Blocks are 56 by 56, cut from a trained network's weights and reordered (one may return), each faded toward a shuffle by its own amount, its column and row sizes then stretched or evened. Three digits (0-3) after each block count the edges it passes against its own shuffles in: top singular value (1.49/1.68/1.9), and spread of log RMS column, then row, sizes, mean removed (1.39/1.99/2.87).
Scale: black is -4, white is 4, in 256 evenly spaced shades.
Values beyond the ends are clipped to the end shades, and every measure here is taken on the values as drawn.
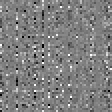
0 3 1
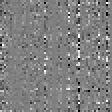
2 3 1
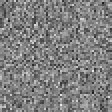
2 1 0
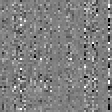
2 3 1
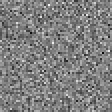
0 0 0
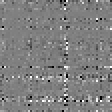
1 2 3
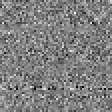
1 0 2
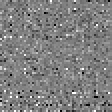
0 1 2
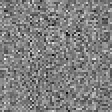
2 1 0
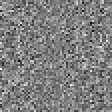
1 2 0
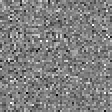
0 1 1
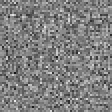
2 1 1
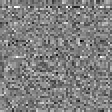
3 0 2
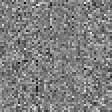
0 2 0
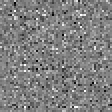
0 2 1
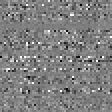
0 1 3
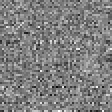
1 0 2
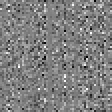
0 3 1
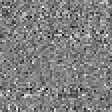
0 0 2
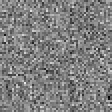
2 1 0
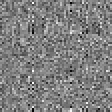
3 2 1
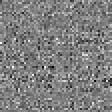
1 1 2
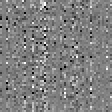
0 3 1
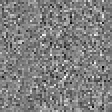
0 2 0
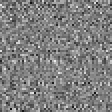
1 0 2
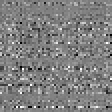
2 1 3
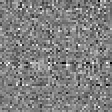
1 1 2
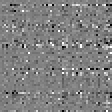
1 2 3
